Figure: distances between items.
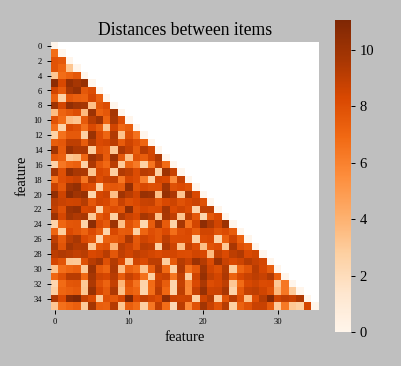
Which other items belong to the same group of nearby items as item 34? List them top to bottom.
6, 19, 22, 26
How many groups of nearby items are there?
7
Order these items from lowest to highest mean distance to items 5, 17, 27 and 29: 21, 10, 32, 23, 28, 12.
23, 10, 21, 28, 32, 12
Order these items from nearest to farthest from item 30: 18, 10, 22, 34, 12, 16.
16, 12, 18, 10, 22, 34
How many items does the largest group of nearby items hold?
10
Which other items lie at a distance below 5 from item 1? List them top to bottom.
7, 11, 25
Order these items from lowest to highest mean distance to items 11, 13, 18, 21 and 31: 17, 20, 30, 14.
30, 14, 17, 20
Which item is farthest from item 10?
34
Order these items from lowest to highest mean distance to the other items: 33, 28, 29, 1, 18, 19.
33, 1, 18, 19, 29, 28
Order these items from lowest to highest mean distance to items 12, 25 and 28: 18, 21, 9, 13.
9, 21, 18, 13
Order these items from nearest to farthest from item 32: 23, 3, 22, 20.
3, 22, 23, 20
